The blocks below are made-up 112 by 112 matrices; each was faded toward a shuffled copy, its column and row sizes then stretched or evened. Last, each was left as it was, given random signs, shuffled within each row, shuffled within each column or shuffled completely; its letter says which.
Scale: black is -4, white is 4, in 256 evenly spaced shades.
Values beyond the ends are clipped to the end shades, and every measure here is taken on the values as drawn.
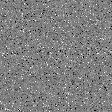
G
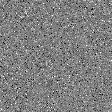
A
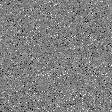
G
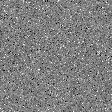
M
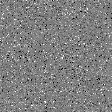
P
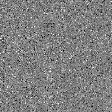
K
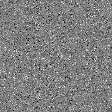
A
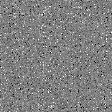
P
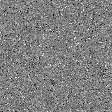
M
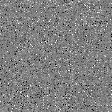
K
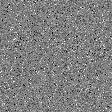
M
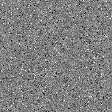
A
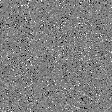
K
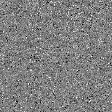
P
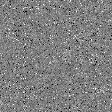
K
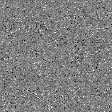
P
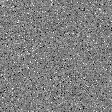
M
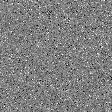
M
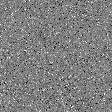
M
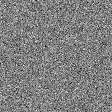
M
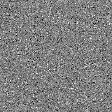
P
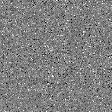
K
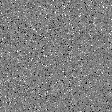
A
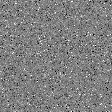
G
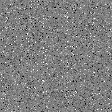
P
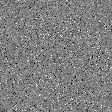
M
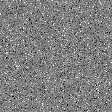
A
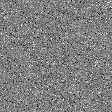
G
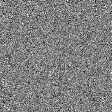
P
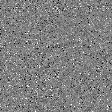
P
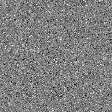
K
